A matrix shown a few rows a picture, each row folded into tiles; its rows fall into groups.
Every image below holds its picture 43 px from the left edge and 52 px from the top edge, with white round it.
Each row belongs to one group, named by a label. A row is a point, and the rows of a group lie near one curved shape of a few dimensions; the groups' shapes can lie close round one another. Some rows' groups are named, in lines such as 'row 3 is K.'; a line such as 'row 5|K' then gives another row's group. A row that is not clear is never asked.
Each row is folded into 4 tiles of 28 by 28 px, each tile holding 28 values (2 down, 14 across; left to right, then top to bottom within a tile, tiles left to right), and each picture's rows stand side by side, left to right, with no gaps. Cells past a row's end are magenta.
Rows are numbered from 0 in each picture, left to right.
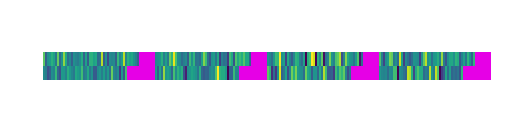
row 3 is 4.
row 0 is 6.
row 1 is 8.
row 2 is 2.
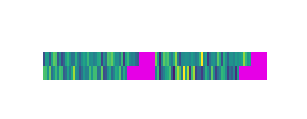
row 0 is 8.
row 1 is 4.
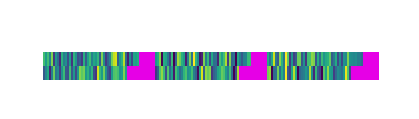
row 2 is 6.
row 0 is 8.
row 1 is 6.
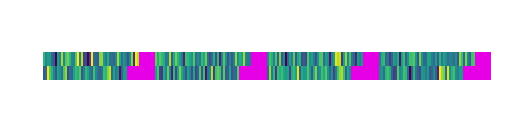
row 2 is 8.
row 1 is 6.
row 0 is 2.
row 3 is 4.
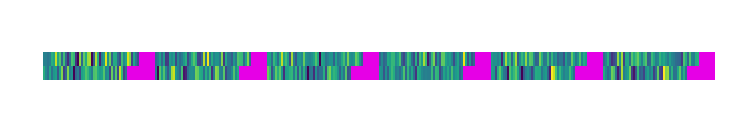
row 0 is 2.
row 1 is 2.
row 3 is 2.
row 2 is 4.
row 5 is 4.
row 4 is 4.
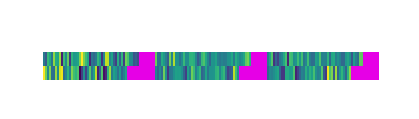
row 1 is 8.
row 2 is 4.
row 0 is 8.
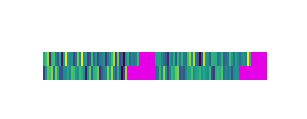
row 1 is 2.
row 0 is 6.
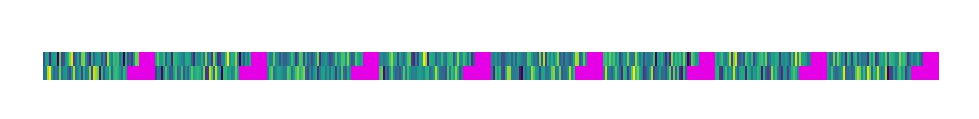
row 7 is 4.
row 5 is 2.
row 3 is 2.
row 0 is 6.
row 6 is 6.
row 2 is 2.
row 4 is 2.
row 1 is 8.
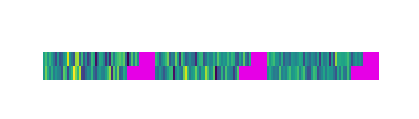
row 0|2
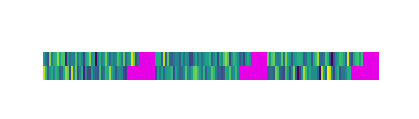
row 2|8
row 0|4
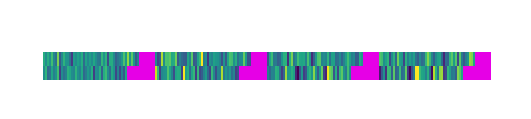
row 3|8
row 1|4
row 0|6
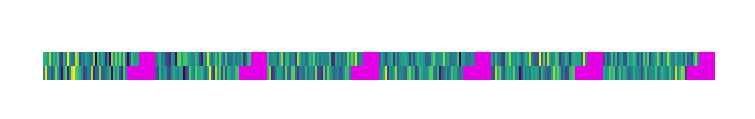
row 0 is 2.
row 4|2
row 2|6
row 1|4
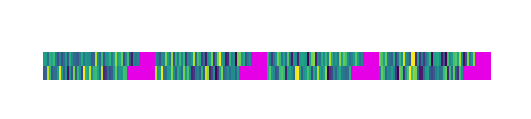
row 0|4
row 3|2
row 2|4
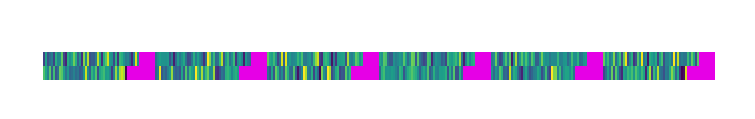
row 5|6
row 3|2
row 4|4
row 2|8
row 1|4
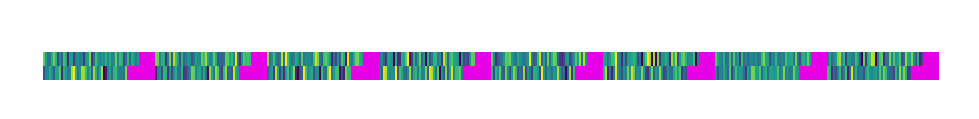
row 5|2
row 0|4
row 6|8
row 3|6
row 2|8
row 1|8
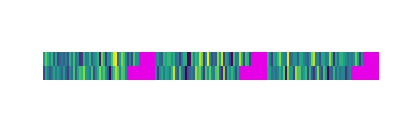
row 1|2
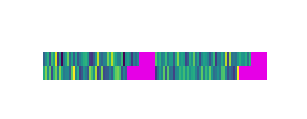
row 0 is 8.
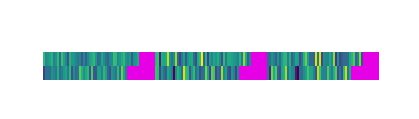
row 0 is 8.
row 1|4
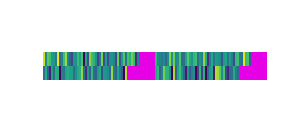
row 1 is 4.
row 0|6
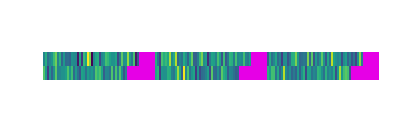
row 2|6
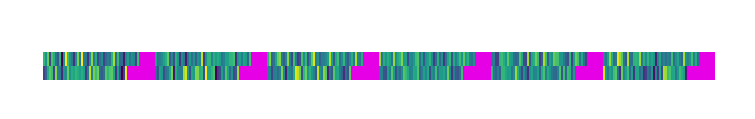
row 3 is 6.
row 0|6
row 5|4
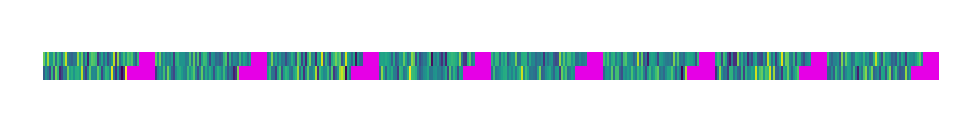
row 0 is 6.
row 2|8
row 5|6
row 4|2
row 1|6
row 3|2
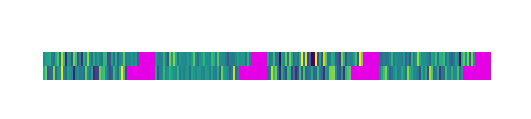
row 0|6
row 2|2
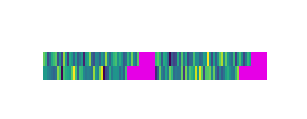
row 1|4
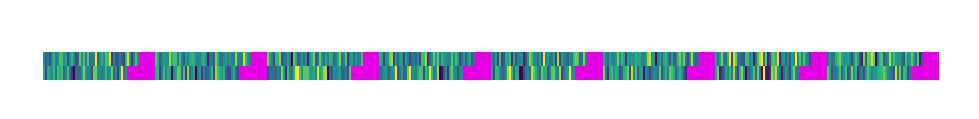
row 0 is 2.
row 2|4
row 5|4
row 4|2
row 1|4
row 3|4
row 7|2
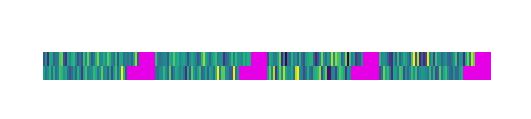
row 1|8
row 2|8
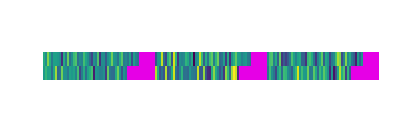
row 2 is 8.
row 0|8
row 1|6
